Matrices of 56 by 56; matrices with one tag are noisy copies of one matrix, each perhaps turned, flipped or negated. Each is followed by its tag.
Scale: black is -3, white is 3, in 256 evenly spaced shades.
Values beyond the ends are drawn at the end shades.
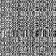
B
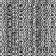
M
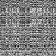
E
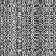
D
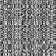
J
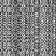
D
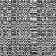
B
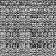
E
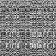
E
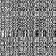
B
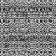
M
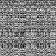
E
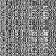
E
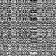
B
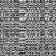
B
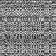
D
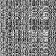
E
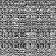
E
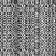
D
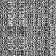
E
